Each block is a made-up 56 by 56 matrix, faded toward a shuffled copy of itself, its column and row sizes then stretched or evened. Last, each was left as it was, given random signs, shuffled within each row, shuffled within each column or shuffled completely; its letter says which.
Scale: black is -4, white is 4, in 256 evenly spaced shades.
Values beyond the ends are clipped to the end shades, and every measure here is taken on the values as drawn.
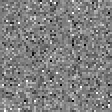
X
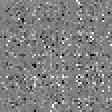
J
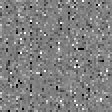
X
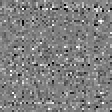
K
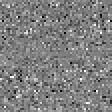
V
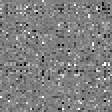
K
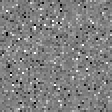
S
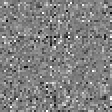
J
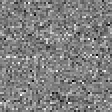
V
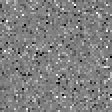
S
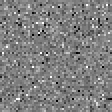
V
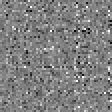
J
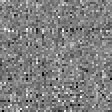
K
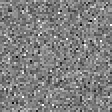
S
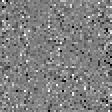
X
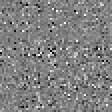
J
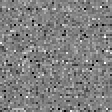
V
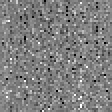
X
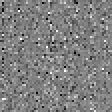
X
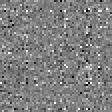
J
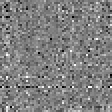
K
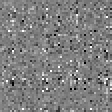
J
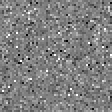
S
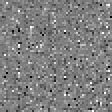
X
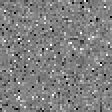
S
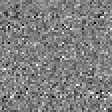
V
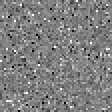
S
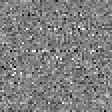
V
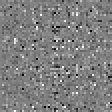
J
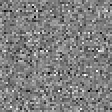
V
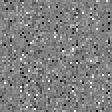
X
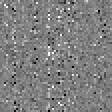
X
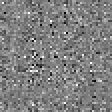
J
